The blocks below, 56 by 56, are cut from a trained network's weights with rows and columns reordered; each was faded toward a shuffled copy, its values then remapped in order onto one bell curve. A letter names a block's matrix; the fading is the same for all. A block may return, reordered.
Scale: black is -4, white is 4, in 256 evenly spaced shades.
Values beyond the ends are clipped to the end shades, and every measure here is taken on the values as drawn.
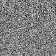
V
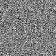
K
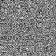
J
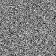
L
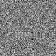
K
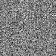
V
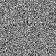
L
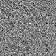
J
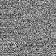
J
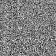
V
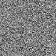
L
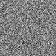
J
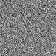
J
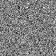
K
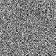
L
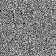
K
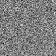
K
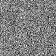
V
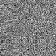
J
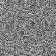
J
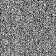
V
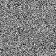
K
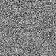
K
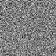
J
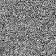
K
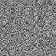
J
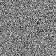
K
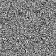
K
